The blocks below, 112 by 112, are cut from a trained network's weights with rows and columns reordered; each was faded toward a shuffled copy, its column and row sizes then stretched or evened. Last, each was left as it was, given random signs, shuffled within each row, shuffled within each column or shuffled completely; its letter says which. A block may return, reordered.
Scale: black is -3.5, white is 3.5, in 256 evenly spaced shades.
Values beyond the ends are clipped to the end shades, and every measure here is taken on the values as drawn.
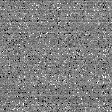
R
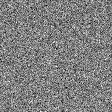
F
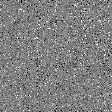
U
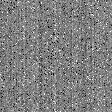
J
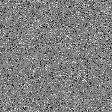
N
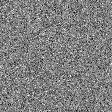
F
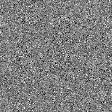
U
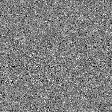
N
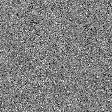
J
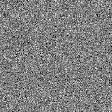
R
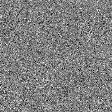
U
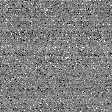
N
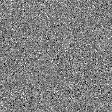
U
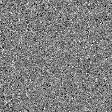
U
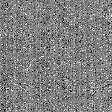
R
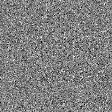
U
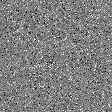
F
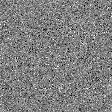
N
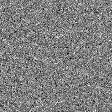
N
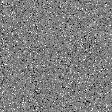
J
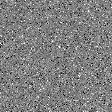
N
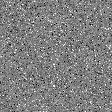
F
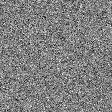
F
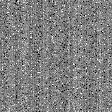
J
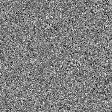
J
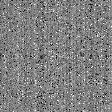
R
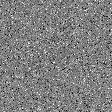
F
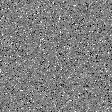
F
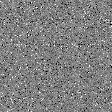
N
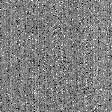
J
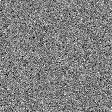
F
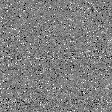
U
